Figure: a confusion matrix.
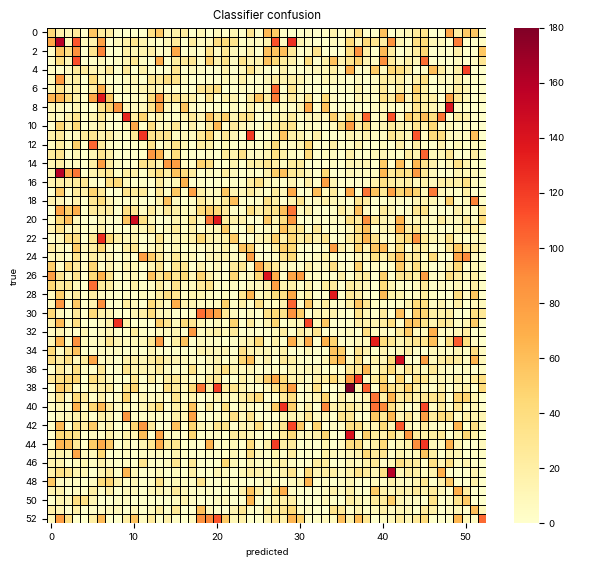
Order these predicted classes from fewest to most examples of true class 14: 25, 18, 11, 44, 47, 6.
47, 25, 11, 18, 44, 6
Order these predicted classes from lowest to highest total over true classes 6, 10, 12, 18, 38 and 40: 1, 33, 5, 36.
33, 1, 5, 36
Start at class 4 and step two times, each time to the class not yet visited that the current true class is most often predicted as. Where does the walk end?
24
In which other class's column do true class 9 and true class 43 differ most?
36
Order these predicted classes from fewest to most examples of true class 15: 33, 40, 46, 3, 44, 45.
46, 45, 33, 40, 44, 3
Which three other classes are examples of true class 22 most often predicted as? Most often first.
6, 44, 38
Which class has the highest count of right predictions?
1
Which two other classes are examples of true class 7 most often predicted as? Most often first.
6, 27
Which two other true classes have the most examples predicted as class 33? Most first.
40, 16
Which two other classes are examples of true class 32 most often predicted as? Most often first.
17, 46
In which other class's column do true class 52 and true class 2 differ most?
20
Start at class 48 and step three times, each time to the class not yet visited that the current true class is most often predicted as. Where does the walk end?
13
